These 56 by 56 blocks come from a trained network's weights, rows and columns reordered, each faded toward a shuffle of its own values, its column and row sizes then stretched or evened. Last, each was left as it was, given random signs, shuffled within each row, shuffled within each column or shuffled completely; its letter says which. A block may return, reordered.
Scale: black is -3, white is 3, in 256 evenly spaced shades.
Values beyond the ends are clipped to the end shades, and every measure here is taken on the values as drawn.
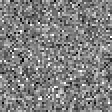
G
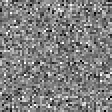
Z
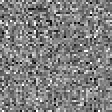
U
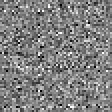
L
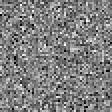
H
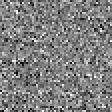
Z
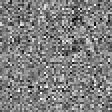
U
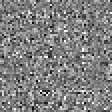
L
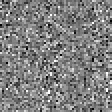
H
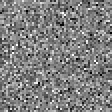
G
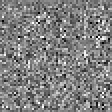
L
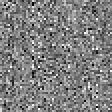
H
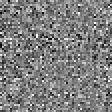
L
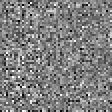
U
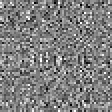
U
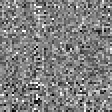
L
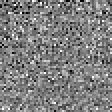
Z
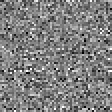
Z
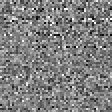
Z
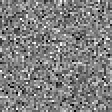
G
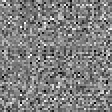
U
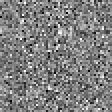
H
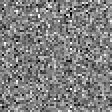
H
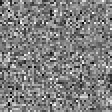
L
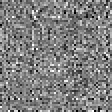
U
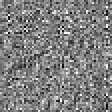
U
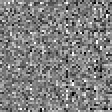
L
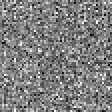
H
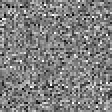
Z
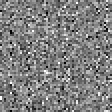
H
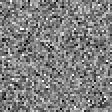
G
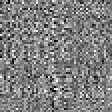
U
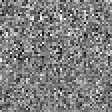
L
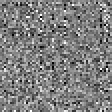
L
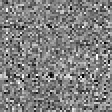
L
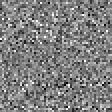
Z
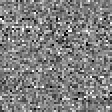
Z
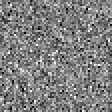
G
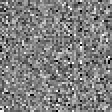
H
